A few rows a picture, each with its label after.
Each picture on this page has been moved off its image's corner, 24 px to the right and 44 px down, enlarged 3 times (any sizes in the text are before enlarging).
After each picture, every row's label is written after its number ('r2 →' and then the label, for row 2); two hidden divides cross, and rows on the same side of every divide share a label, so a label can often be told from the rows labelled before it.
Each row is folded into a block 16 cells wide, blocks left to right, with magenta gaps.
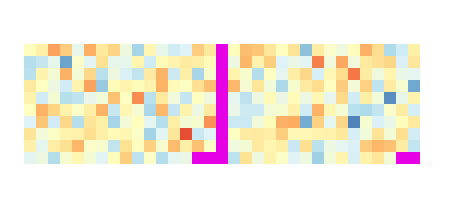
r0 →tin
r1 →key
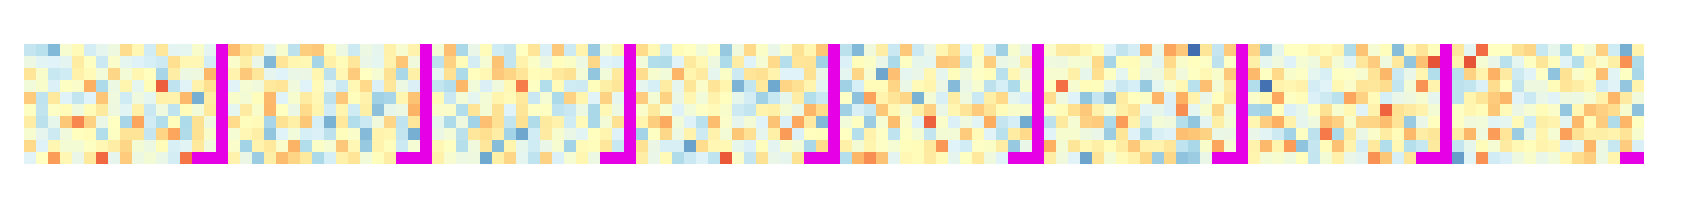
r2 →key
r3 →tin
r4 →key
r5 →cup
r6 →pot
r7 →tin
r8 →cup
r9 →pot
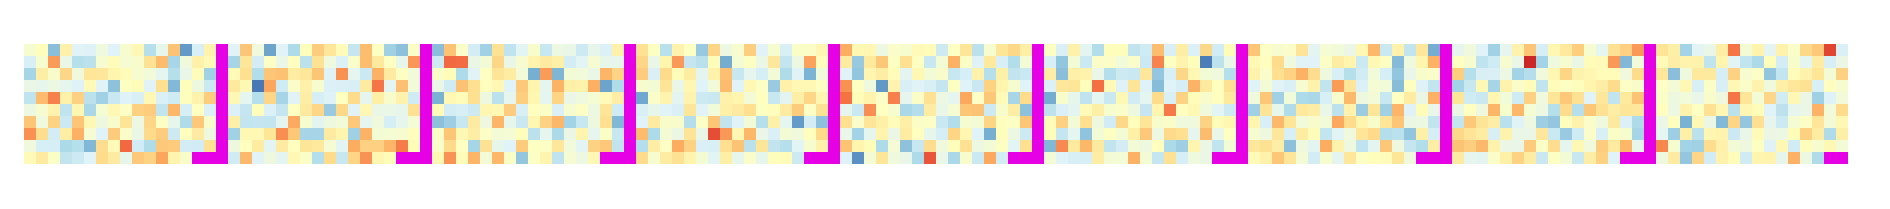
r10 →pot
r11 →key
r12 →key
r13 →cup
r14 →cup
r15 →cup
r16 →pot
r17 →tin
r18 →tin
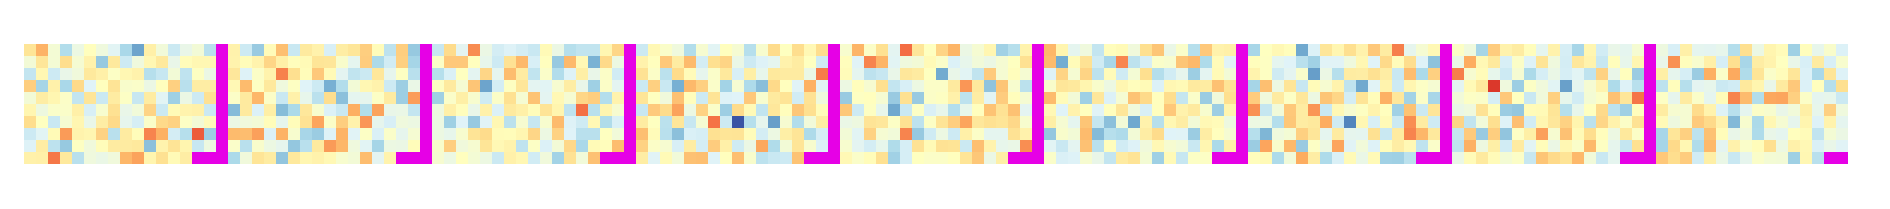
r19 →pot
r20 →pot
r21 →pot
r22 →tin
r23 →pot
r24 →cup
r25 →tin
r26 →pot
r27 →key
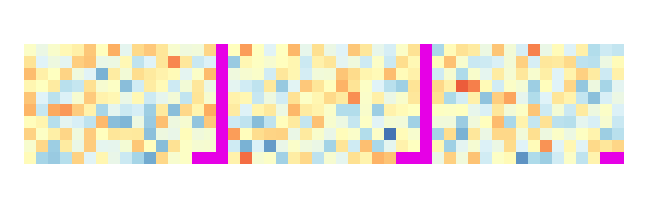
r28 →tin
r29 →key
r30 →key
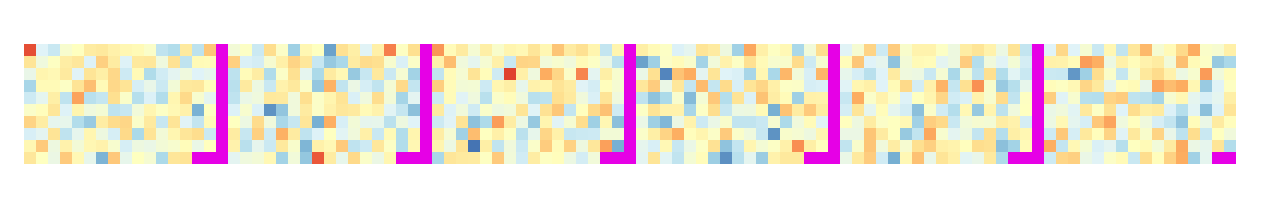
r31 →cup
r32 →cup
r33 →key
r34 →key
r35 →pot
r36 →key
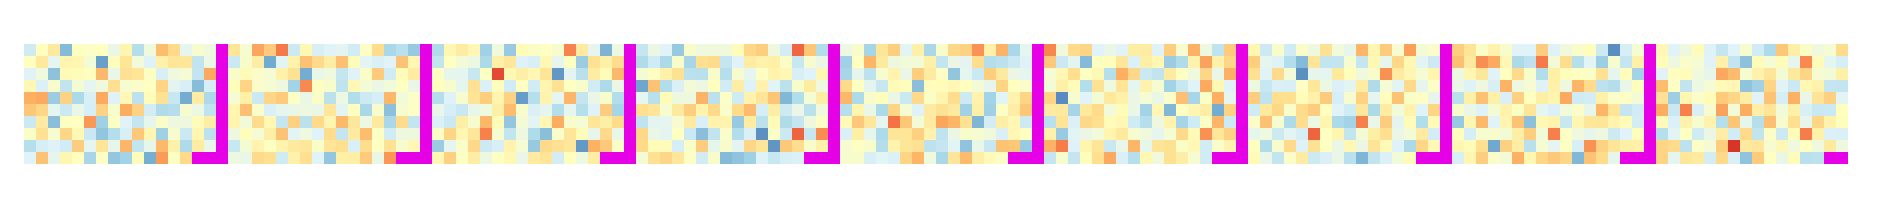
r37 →key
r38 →pot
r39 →key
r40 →tin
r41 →key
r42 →tin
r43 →tin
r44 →pot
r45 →tin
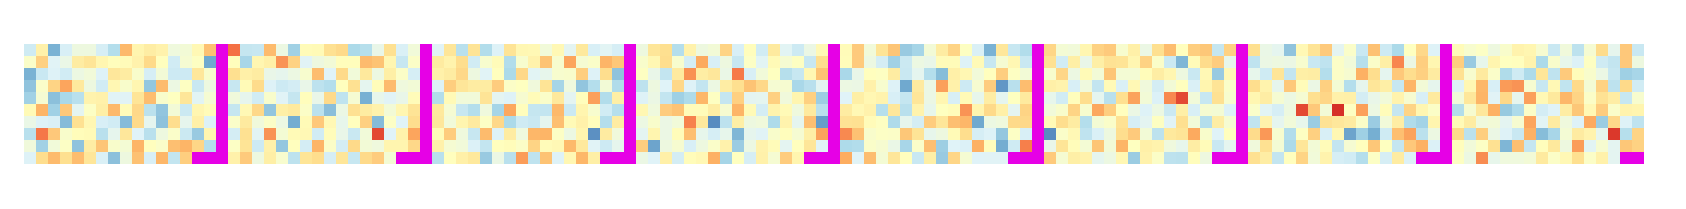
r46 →key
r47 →cup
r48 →pot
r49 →key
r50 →pot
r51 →tin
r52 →tin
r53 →cup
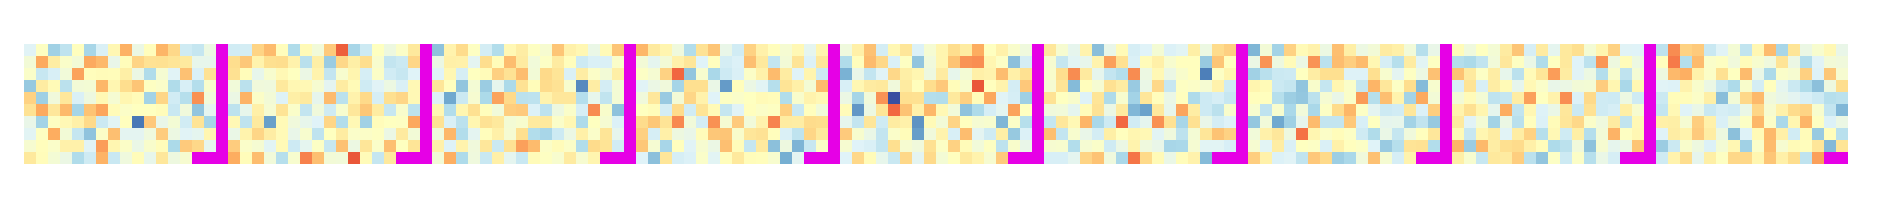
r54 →key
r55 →pot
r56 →key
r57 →cup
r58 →key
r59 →cup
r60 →key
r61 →tin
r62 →pot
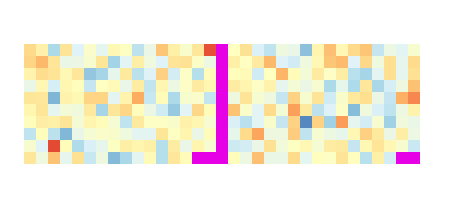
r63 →tin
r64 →key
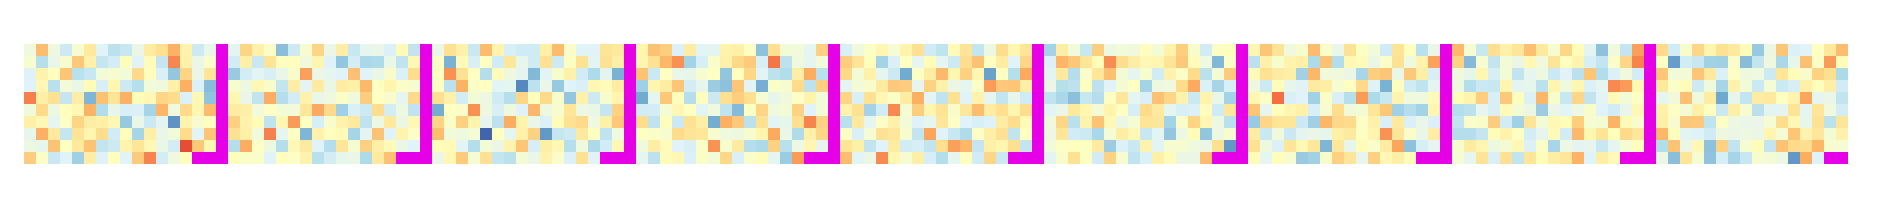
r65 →tin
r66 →key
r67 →cup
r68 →pot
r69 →tin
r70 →key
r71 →cup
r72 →cup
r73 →cup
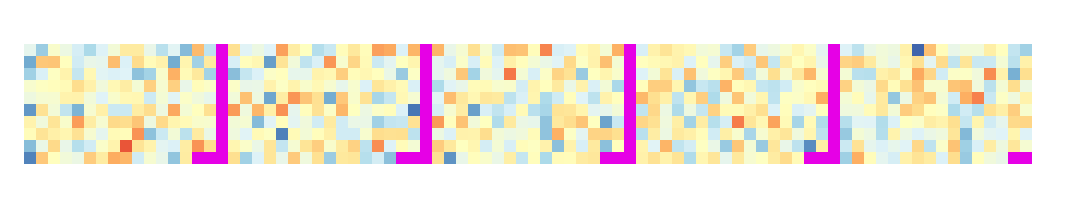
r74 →pot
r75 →tin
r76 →cup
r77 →pot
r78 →key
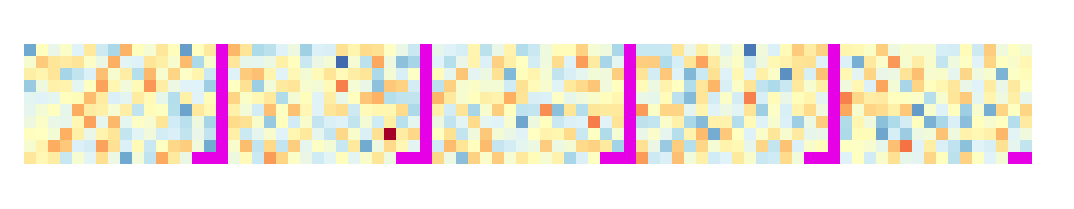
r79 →key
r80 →tin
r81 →tin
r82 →tin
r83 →tin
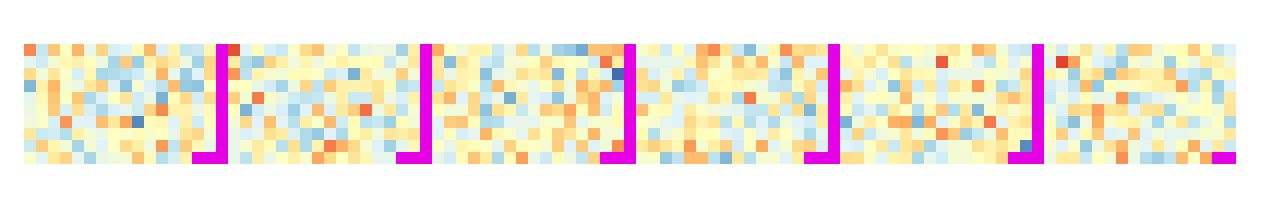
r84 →cup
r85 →cup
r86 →cup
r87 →tin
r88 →key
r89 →key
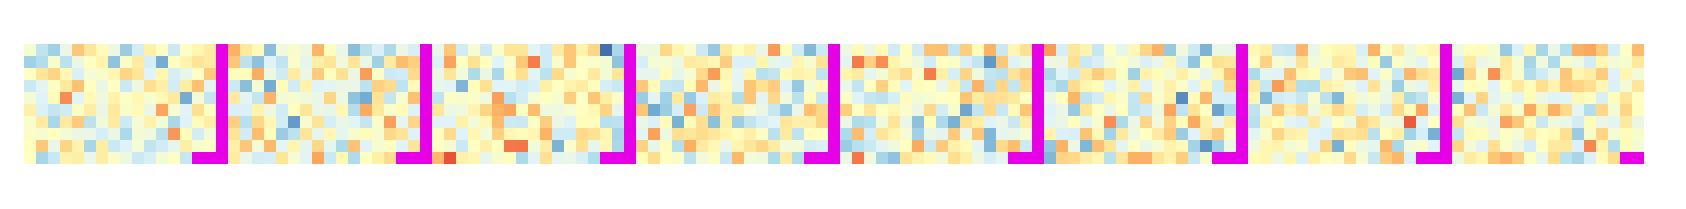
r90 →tin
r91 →cup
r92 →key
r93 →key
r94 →key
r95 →pot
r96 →key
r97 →key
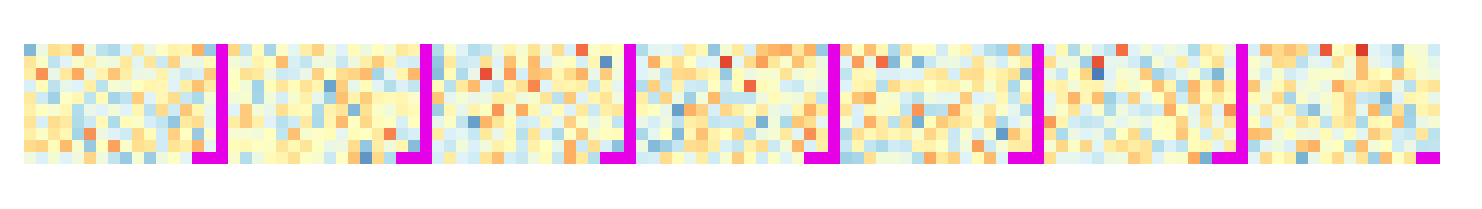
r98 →tin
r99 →tin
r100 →key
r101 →key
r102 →pot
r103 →cup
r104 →pot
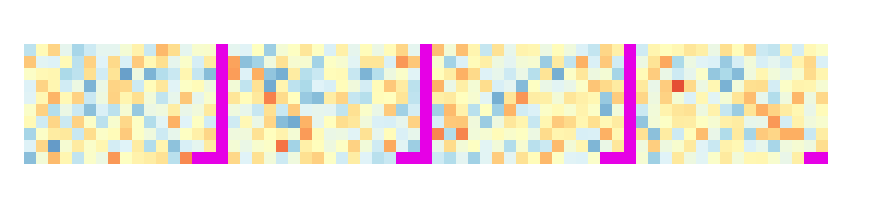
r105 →pot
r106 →cup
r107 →cup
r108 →cup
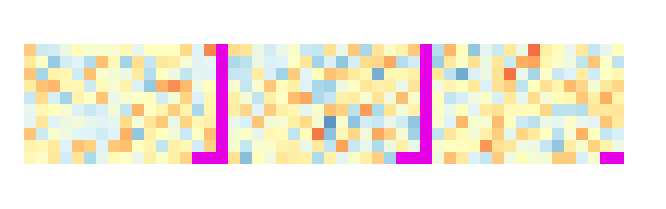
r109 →cup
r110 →tin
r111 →key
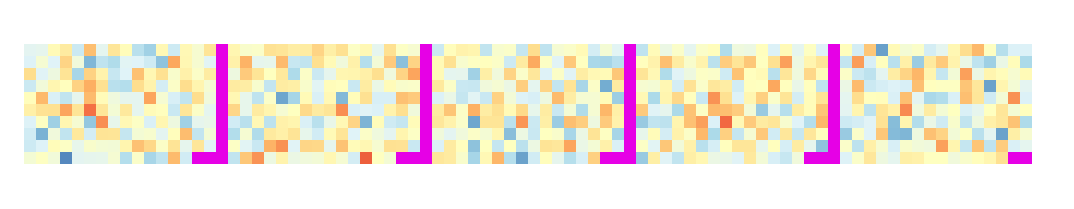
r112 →tin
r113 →key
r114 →key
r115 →key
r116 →key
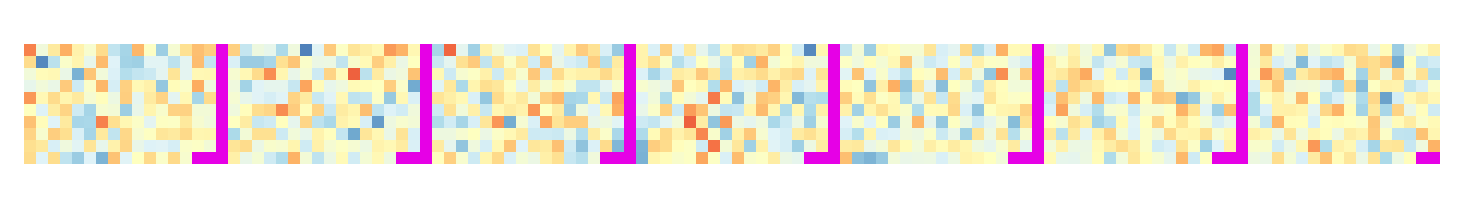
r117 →cup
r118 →tin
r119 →key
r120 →key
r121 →tin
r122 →cup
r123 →pot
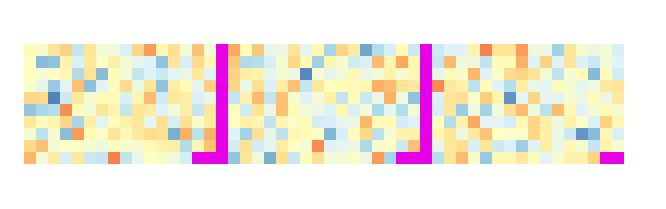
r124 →cup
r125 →cup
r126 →pot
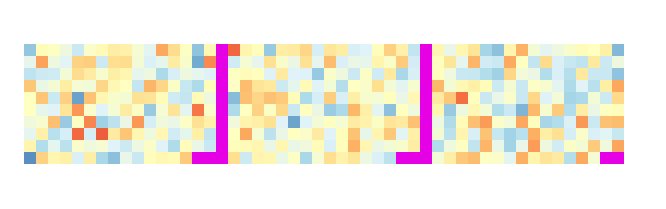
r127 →key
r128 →cup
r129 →pot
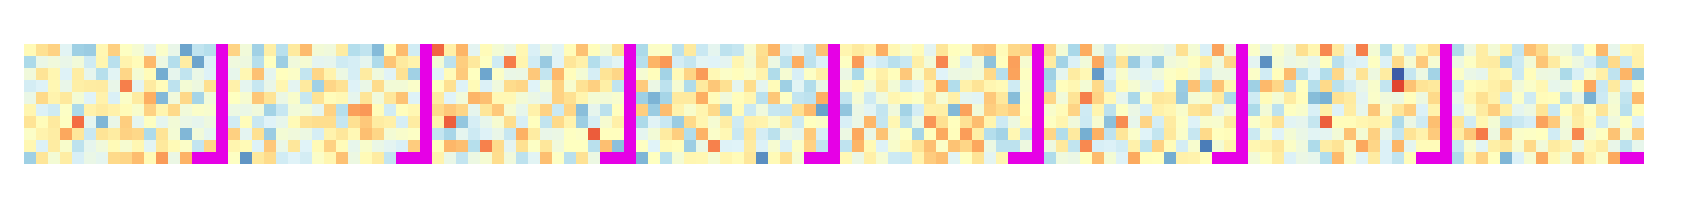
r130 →pot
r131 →cup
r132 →tin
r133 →key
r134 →pot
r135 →cup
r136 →cup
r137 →pot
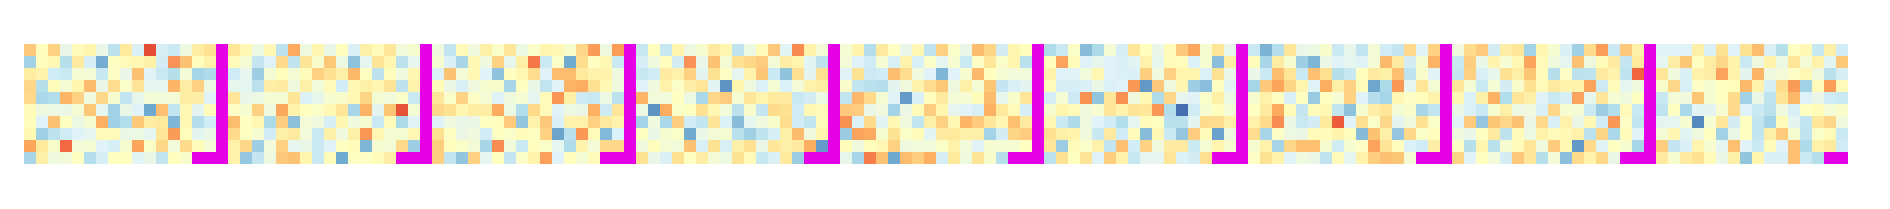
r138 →tin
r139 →tin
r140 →tin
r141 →tin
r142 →pot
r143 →key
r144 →cup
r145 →key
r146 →key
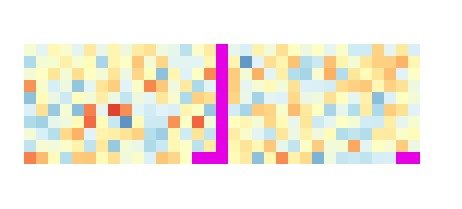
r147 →key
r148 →tin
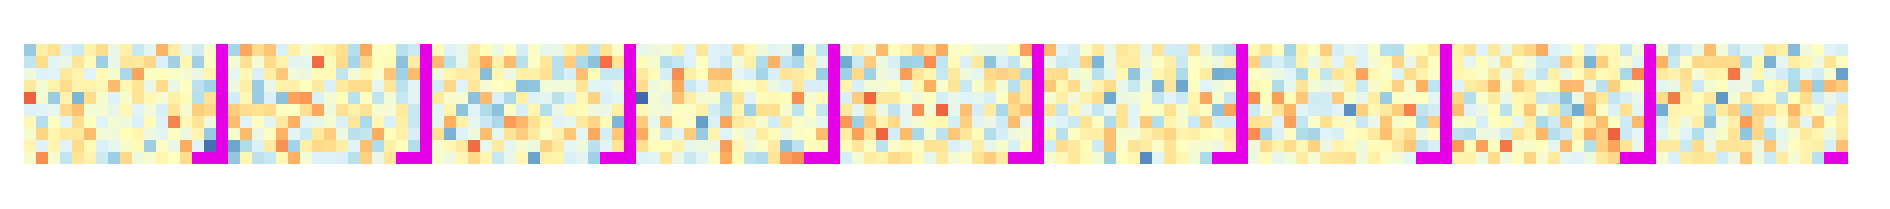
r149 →key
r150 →key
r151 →cup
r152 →pot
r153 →pot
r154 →cup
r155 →cup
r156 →tin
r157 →cup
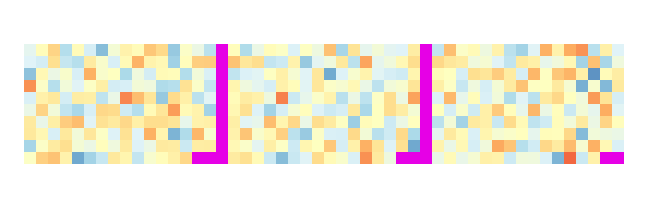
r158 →pot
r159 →pot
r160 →key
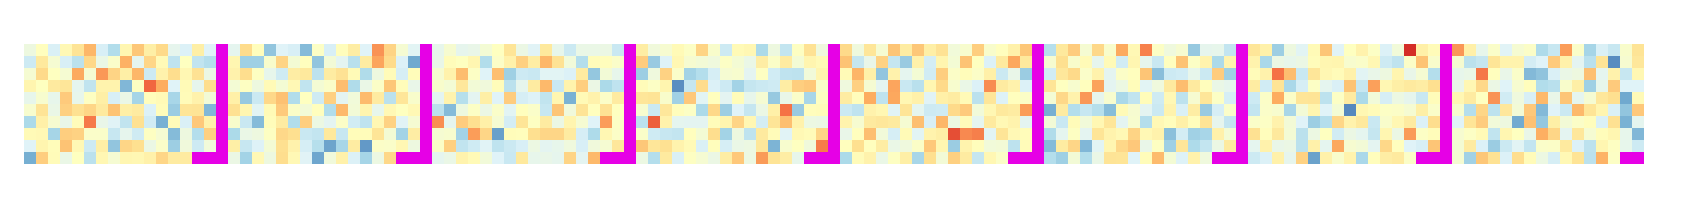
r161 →key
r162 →tin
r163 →pot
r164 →cup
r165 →cup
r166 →pot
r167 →cup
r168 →cup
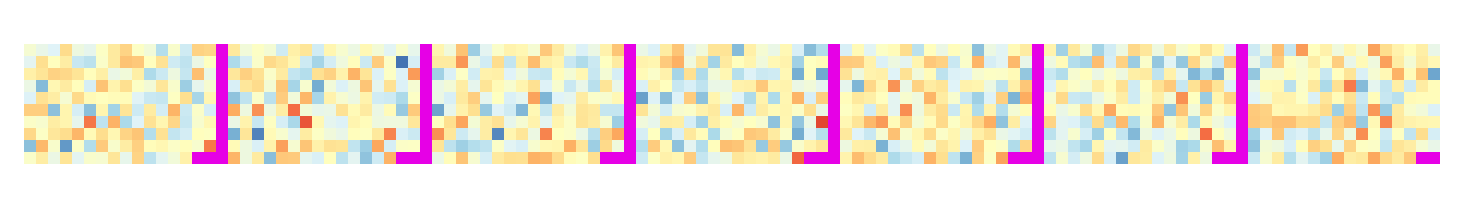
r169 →pot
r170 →tin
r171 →pot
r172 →pot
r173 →pot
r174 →tin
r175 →pot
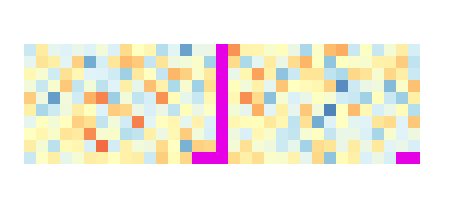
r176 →key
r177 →cup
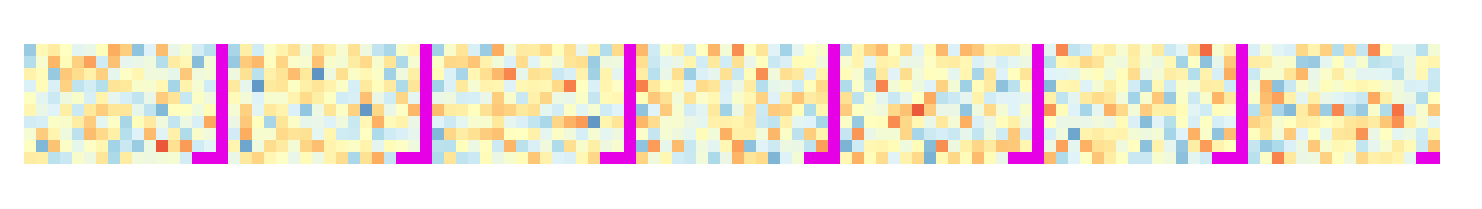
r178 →key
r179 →key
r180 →key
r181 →cup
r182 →key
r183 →tin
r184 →pot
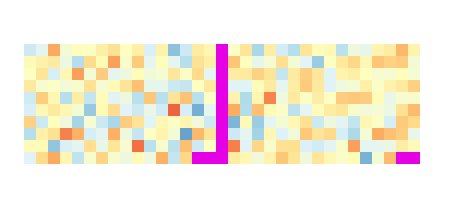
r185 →pot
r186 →tin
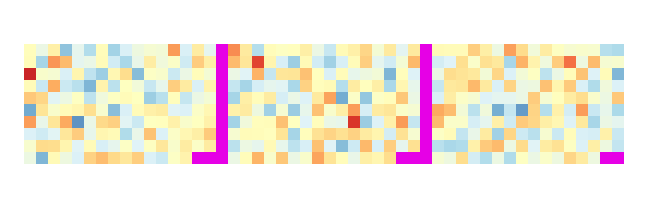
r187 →cup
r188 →pot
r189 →pot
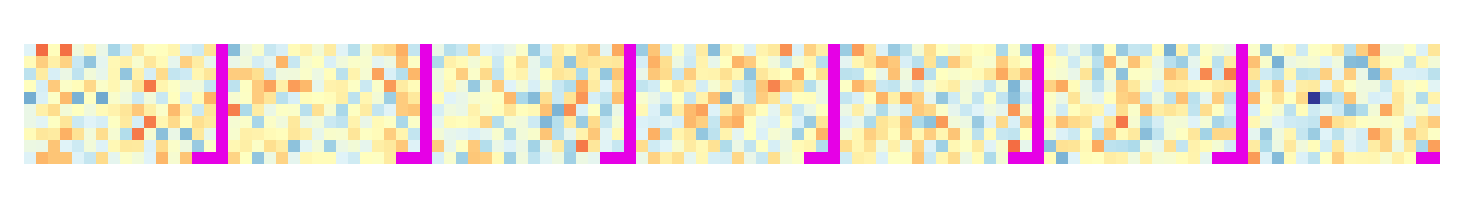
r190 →pot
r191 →tin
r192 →tin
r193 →key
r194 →key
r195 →tin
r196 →cup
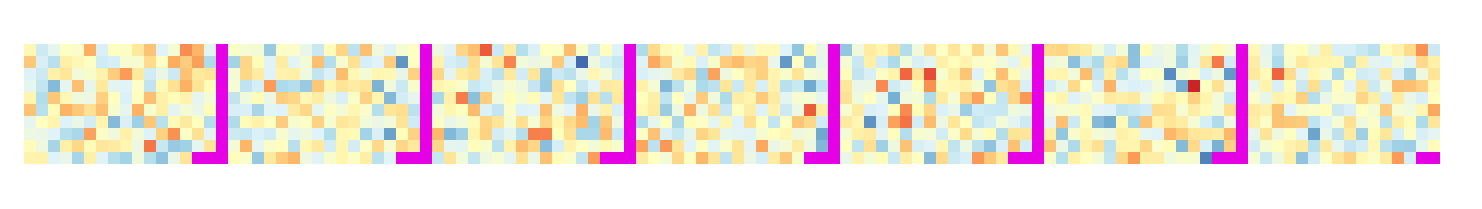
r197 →tin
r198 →key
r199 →pot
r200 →key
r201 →key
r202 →cup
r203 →cup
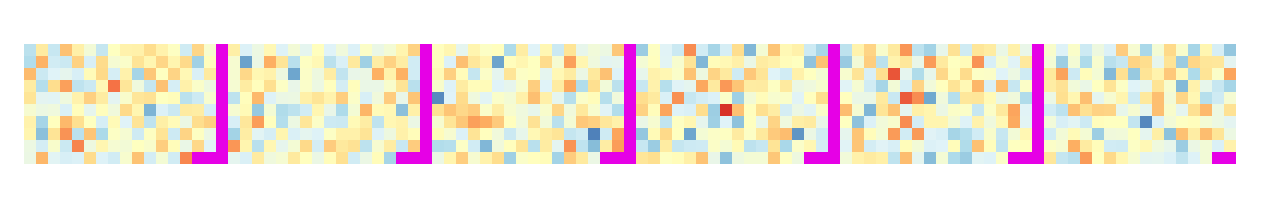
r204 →key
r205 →cup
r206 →pot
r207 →key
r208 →key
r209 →tin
